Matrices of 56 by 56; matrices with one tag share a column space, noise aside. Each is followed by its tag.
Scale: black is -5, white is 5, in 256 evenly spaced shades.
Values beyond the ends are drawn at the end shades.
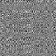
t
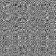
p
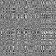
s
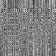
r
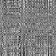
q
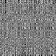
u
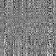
q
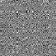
t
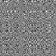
t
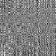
q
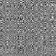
p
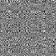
t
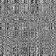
u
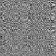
p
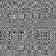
s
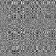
s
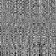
q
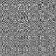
p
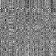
r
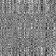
u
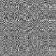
p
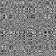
s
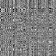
r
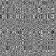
s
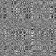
s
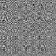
p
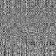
q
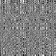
u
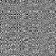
t
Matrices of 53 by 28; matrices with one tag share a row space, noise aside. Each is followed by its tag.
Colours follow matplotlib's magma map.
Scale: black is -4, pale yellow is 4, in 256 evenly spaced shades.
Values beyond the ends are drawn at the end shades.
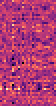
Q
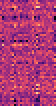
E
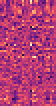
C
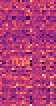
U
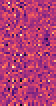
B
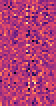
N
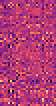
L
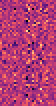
N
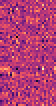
L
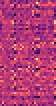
E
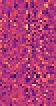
N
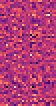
C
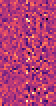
N
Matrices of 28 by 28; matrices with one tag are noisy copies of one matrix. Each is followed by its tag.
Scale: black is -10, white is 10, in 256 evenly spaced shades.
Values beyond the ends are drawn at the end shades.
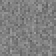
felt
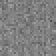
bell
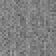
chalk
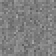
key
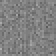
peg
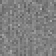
felt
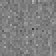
felt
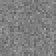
key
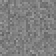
peg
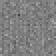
peg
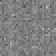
bell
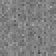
bell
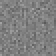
peg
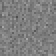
felt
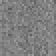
key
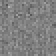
bell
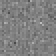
peg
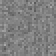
key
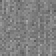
chalk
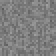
bell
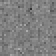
bell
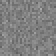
felt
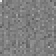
peg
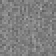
felt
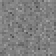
key
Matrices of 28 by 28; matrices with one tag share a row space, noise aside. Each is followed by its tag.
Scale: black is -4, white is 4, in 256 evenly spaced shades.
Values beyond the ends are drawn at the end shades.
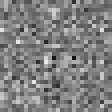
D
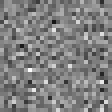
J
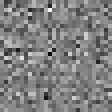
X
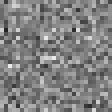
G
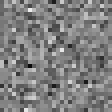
J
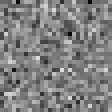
G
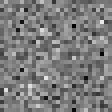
D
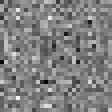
G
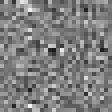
J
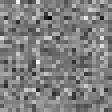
D
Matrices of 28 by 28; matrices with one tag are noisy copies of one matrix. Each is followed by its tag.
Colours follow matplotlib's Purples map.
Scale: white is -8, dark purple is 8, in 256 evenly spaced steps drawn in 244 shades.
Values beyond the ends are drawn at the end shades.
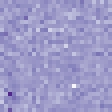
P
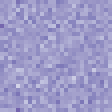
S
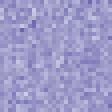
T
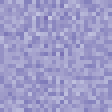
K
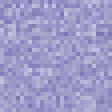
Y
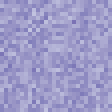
P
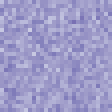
P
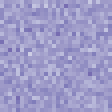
Y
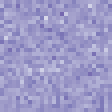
Y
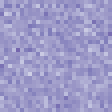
Y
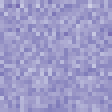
Y
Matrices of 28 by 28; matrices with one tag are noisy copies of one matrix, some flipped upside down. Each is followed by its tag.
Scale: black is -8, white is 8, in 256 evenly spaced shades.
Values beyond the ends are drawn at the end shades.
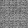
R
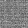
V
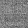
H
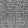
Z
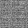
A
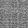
R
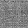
Z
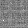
A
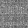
H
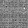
R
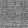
Z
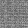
V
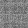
H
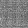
Z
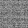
A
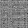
A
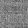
H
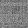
H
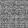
A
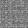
A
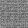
V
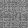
R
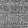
H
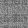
H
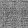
Z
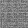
V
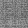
Z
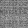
R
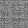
A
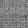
R
